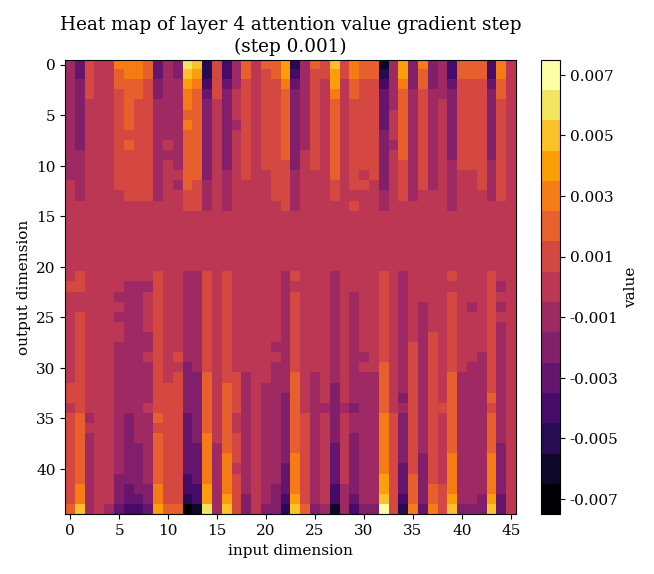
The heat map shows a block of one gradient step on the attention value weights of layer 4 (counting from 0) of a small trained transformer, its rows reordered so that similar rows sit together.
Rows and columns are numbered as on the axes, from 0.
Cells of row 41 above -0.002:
35
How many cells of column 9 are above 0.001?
9
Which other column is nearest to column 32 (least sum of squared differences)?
14
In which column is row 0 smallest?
32
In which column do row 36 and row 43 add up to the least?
12
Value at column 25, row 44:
-0.002
